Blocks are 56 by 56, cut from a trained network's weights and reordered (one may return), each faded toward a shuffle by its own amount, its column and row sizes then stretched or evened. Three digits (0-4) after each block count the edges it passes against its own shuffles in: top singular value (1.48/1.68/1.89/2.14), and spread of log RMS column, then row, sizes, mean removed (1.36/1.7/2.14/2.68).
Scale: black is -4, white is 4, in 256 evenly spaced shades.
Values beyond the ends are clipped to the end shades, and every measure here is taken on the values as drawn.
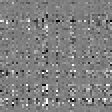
1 4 4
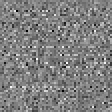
1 1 4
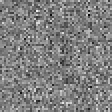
2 2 0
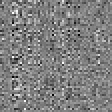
4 4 3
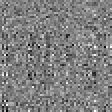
3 2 3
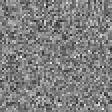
2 0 2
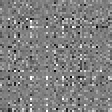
4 4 4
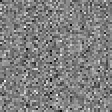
2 3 0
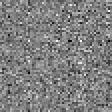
2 2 1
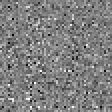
0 3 2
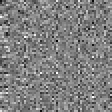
3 3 1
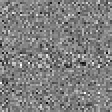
1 2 3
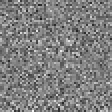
1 0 1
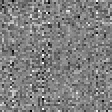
0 3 1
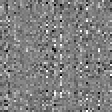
2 4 3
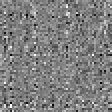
2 3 2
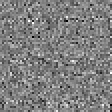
2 2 3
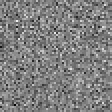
0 1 2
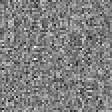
1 1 0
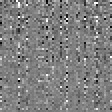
2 4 3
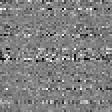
3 2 4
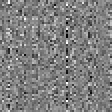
4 4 0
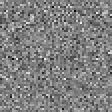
1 0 3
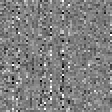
0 4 1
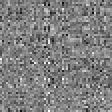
3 3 2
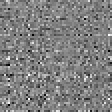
2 3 4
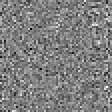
1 2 1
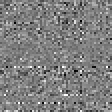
2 2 4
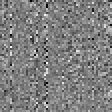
1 4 0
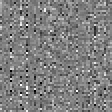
2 4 0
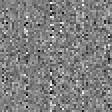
1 4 0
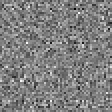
1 1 2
